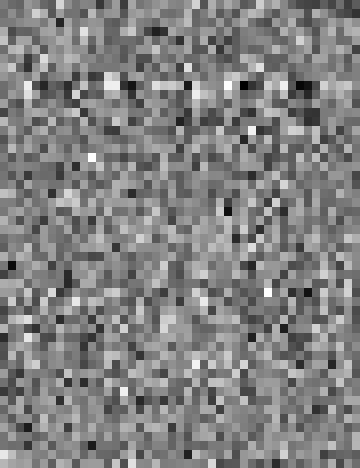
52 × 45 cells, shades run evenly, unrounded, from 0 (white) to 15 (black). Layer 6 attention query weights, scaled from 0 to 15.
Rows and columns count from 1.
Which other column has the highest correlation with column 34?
25
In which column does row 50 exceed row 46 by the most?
12
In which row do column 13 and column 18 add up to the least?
27
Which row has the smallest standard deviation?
49
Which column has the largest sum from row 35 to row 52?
11
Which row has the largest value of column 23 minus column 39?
5
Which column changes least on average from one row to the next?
45
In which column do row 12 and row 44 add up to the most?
3
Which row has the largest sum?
14
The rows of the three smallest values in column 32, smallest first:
15, 28, 23
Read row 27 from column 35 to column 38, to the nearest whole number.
5 9 6 8
